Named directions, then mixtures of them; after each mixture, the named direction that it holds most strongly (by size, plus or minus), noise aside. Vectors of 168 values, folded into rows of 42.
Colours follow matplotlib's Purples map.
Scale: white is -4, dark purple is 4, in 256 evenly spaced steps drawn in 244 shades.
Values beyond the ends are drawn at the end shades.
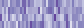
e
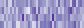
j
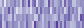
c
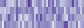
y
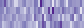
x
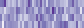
y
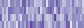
e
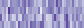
e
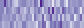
x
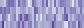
y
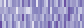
c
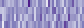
y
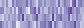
j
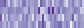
x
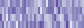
e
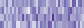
j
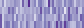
c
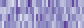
y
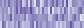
c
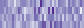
x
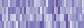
e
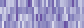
y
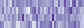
j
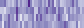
y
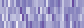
e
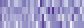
x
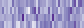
j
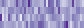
e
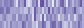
x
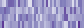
y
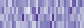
j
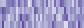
y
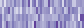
c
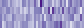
x
